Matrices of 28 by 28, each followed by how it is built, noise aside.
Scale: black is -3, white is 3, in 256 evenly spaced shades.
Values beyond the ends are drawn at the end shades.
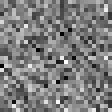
Toeplitz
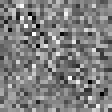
banded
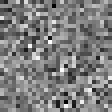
block diagonal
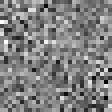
block diagonal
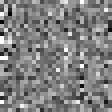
uneven columns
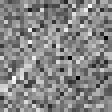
Hankel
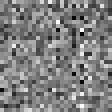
uneven columns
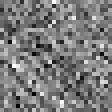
Toeplitz
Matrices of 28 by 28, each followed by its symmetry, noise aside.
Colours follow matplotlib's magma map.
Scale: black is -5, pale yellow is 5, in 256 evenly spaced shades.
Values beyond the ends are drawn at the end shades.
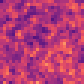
symmetric.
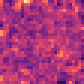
no symmetry.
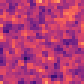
symmetric across the other diagonal.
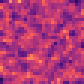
no symmetry.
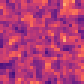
antisymmetric.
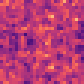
mirrored top to bottom.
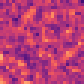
symmetric across the other diagonal.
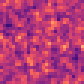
same after a half turn.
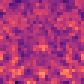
mirrored left to right.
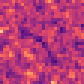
symmetric across the other diagonal.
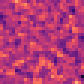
antisymmetric.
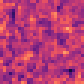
symmetric across the other diagonal.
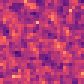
antisymmetric.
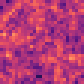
symmetric.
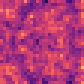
mirrored top to bottom.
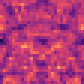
mirrored left to right.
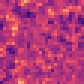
antisymmetric.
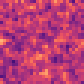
no symmetry.
